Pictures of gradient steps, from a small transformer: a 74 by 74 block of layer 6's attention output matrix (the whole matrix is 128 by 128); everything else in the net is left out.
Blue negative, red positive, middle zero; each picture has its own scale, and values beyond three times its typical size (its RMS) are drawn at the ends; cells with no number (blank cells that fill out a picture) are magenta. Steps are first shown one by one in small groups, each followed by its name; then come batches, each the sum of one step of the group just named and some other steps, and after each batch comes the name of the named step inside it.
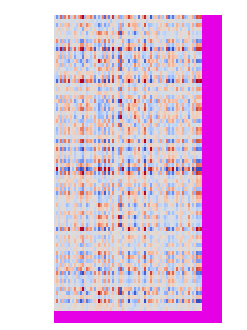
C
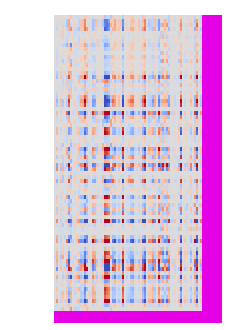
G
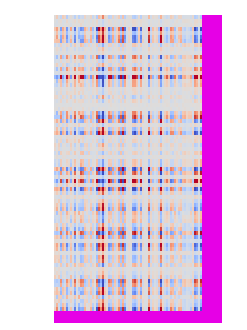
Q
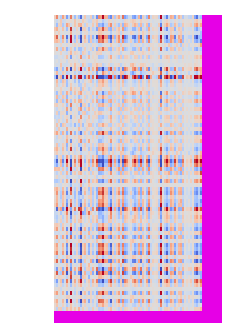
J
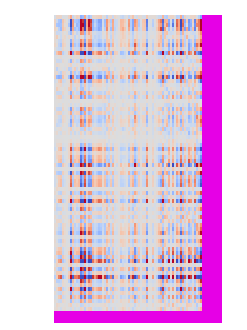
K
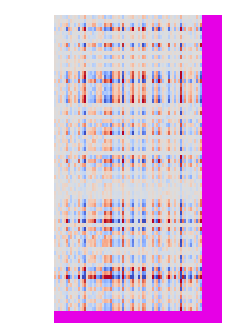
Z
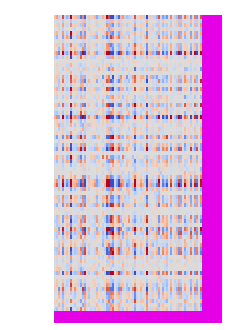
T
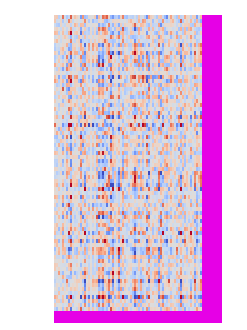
T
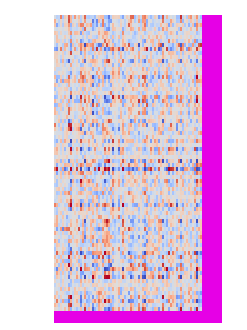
C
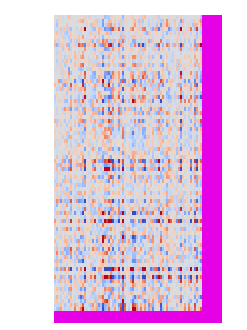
Z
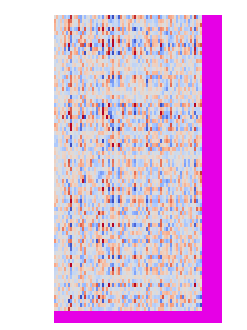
T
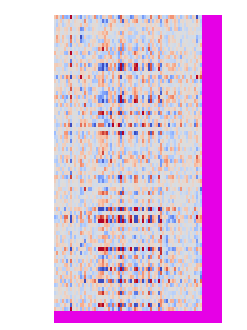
J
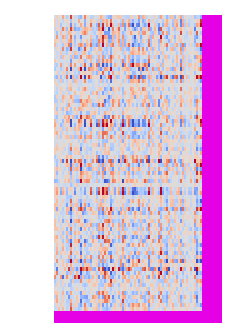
J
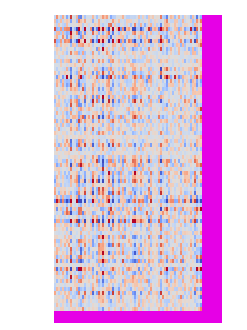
J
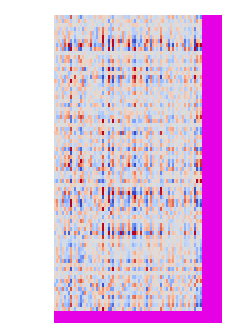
Q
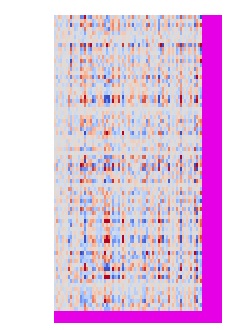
G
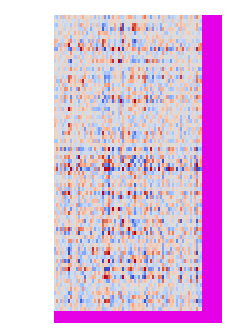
C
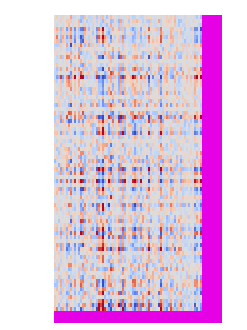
Q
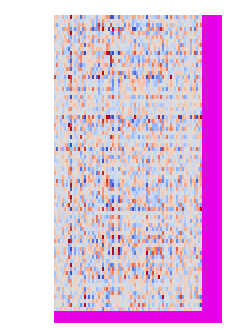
T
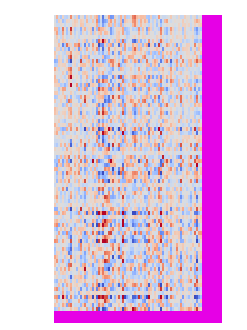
G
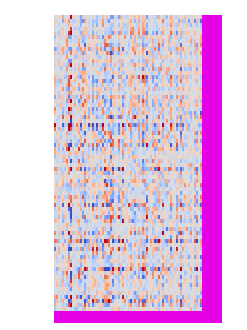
T
